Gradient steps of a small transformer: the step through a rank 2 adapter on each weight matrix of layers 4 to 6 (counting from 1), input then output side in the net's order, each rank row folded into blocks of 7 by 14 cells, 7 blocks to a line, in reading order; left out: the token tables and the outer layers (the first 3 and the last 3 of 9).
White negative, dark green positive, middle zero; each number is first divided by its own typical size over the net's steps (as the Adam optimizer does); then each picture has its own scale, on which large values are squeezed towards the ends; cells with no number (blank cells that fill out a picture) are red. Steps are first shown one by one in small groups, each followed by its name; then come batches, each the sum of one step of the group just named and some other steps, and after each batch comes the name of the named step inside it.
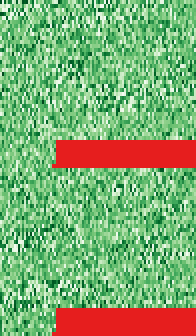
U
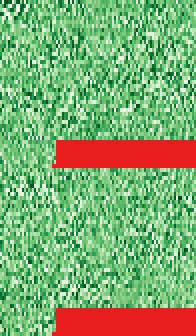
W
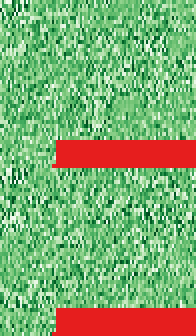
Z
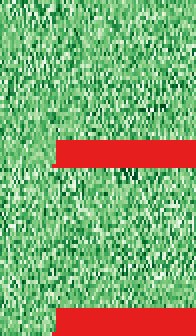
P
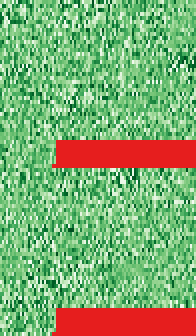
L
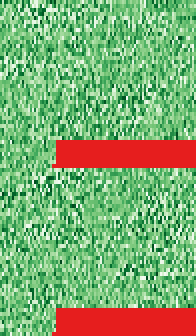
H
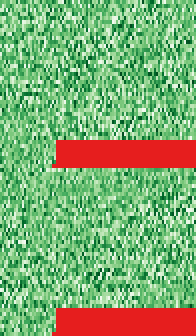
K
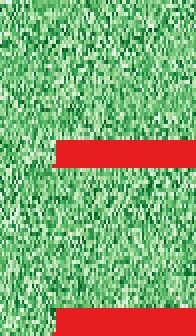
Z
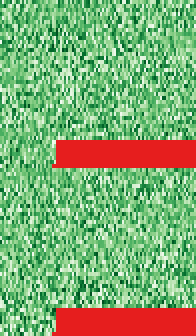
W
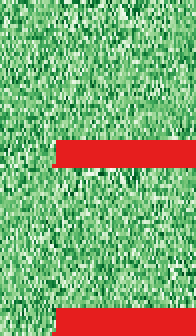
L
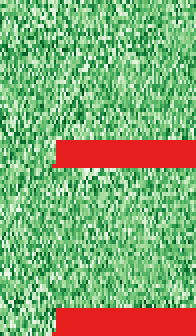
L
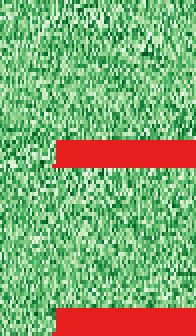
W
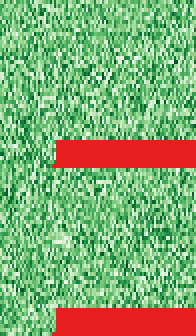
H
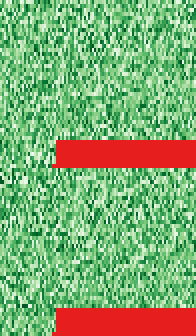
Z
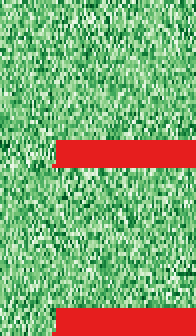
U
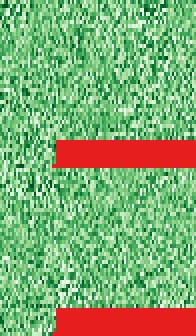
W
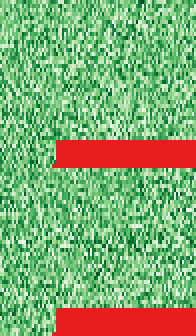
K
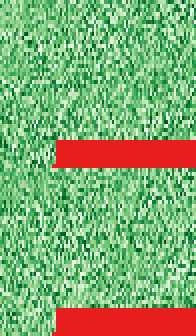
K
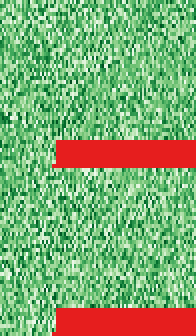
H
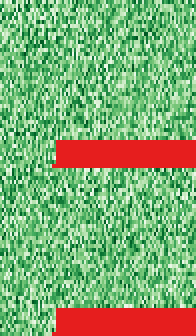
Z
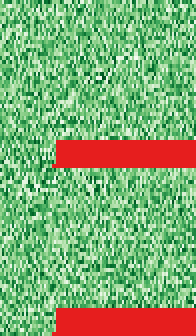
W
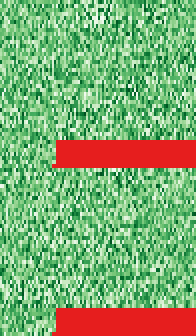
L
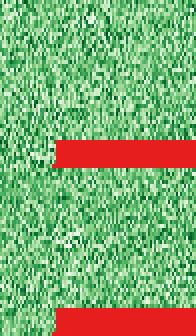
U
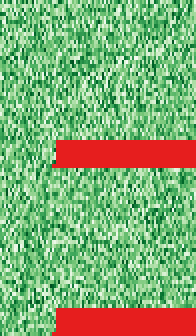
U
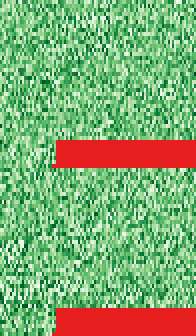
U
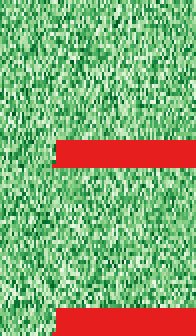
U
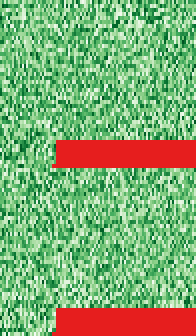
L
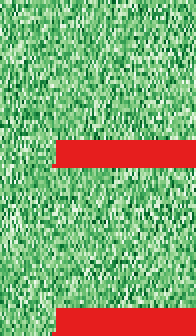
Z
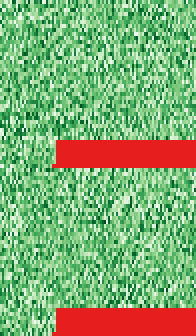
Z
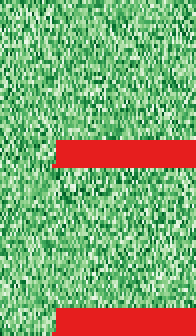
P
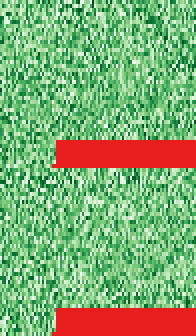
L
